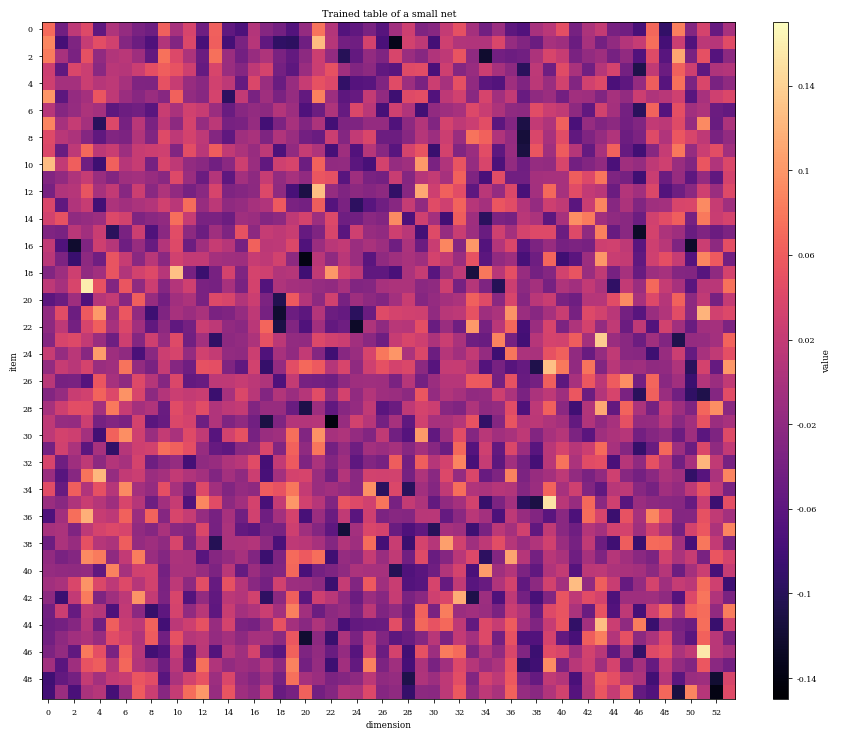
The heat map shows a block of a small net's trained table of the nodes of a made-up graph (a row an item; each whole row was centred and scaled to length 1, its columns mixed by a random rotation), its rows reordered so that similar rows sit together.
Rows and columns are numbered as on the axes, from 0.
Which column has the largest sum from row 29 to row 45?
19
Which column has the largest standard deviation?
51
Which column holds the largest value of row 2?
49
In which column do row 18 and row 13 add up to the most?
10
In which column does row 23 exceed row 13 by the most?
41
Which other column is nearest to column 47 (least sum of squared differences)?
16
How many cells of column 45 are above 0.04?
8
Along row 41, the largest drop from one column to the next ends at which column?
42
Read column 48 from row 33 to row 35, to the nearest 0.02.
0 0 -0.02
